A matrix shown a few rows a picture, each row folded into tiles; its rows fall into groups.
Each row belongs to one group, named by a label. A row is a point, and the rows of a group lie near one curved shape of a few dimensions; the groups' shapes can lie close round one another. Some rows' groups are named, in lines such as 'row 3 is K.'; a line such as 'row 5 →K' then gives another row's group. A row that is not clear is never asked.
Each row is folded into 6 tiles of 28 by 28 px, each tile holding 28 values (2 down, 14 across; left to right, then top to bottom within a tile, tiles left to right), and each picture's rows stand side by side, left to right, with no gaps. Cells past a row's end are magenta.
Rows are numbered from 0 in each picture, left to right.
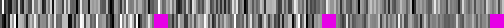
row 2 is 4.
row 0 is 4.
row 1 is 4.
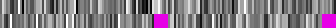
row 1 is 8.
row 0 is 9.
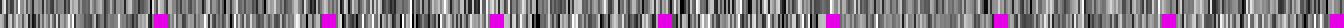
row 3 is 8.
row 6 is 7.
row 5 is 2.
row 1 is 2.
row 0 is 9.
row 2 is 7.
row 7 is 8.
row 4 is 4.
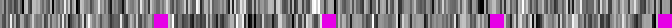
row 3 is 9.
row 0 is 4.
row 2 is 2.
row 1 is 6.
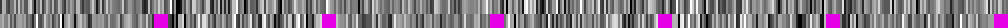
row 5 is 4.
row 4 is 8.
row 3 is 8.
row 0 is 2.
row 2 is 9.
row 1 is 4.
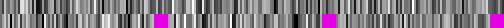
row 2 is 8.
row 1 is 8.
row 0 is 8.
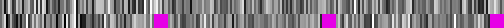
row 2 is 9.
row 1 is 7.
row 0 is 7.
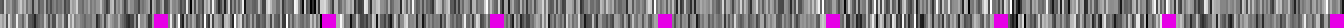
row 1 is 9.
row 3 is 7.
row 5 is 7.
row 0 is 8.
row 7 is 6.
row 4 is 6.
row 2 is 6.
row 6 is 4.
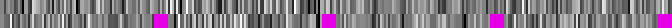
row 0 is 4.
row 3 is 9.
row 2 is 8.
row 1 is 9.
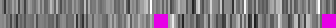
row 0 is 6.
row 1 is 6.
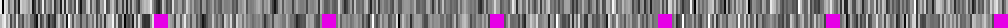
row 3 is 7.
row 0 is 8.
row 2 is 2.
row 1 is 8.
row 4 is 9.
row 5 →7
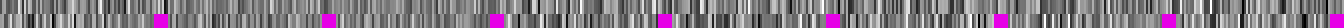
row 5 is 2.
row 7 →8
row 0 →9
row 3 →6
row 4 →6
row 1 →7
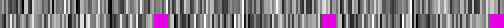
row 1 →7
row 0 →4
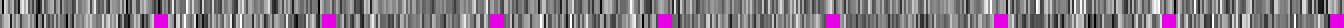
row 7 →9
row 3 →2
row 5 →6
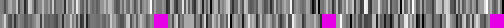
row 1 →2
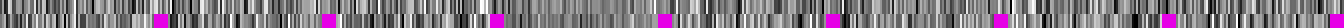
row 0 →7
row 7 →2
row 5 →4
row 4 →8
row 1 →4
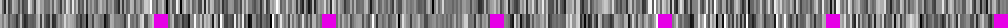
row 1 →7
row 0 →6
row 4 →7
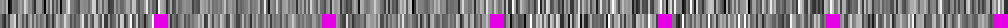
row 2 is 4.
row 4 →9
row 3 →7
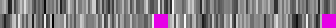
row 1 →8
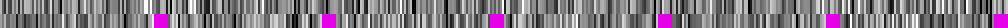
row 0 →6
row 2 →4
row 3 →9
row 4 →4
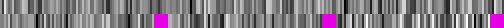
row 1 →9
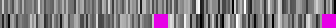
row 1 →8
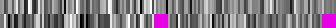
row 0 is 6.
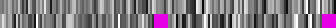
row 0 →9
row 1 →6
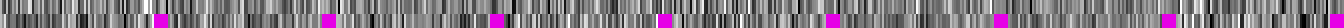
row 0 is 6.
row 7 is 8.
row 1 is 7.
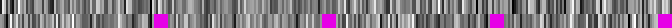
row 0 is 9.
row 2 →9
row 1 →8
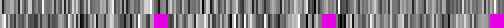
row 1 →2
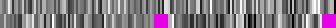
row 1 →6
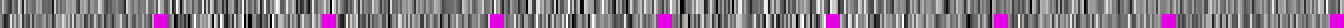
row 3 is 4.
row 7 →7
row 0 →9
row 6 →4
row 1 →7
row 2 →9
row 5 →8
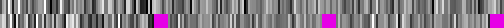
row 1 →4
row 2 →2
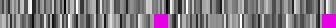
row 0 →8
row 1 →9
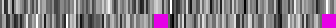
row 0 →7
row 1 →4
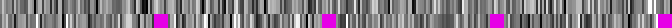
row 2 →9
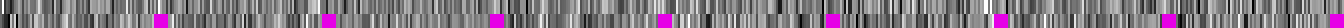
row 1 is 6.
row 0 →4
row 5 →6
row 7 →4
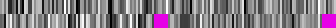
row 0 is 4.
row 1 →7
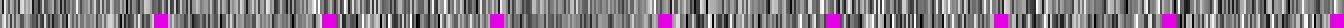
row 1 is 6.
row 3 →6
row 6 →6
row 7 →4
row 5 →7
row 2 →7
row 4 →6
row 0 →8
